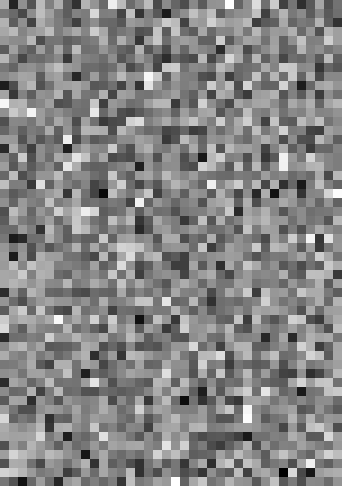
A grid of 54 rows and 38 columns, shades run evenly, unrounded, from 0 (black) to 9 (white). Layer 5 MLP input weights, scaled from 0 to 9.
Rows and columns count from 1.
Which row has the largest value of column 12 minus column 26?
49
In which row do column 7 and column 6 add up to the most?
36
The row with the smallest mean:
7
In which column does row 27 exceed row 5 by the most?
35
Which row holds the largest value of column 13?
1
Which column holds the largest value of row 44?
30
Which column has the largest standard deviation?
16
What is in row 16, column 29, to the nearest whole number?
5
